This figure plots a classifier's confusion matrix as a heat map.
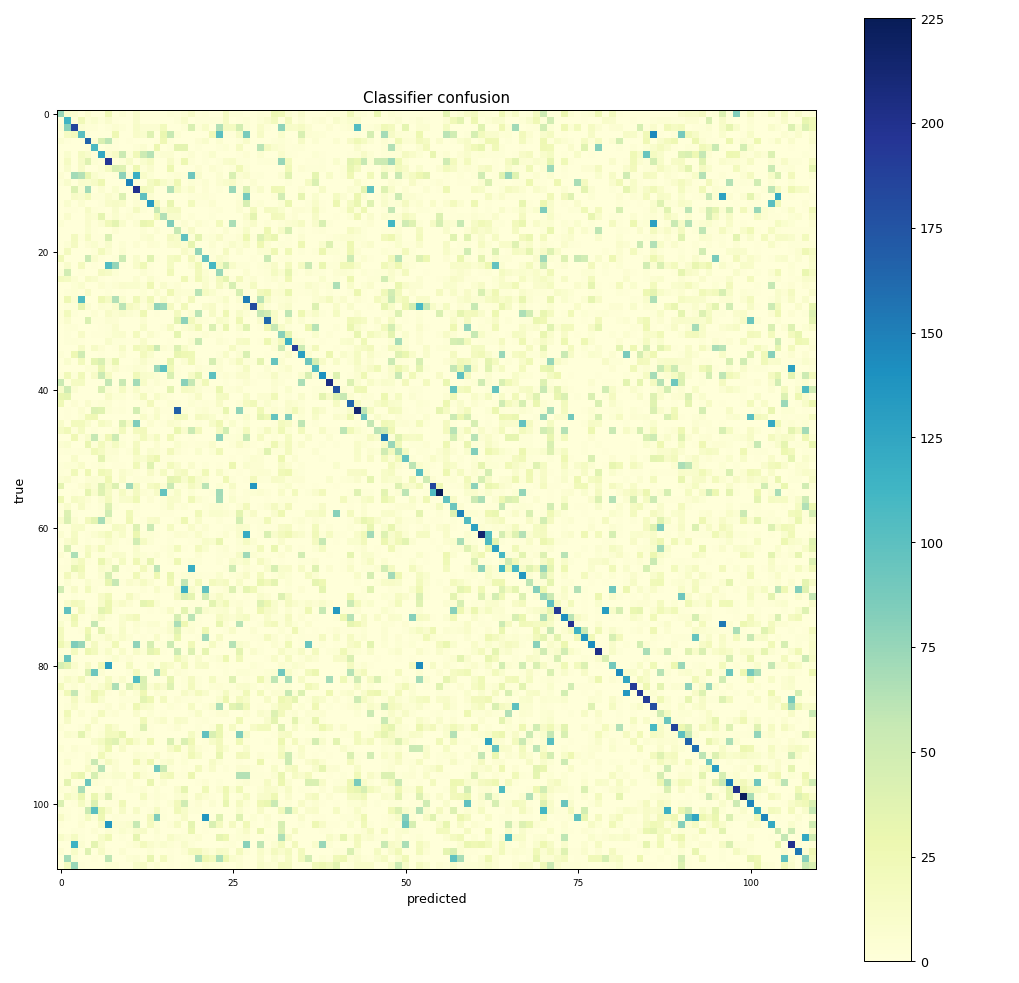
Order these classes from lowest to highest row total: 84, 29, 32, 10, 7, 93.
32, 10, 93, 29, 84, 7
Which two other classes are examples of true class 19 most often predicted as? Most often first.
86, 84
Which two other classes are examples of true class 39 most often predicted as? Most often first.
89, 18
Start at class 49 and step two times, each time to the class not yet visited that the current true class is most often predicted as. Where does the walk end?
87
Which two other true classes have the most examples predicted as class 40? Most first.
72, 58
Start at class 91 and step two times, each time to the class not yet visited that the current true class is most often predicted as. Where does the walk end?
58
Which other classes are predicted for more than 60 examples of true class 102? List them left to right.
14, 21, 50, 75, 91, 92
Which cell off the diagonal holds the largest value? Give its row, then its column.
43, 17
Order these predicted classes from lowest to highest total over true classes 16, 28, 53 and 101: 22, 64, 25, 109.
22, 64, 25, 109
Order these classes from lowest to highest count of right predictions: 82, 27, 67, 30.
82, 67, 27, 30
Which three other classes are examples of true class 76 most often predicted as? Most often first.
92, 21, 100
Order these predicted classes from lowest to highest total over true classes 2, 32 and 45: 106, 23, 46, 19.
46, 19, 106, 23
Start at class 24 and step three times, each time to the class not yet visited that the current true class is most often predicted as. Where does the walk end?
1
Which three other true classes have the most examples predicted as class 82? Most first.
84, 35, 9
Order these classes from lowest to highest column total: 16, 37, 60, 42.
37, 16, 60, 42
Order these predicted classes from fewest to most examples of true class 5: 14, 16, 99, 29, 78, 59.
16, 59, 14, 99, 29, 78
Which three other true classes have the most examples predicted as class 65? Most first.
105, 9, 87
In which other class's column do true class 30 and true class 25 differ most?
100
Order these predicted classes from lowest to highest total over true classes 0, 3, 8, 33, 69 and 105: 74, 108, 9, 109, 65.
74, 9, 109, 65, 108
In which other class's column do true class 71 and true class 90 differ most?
21
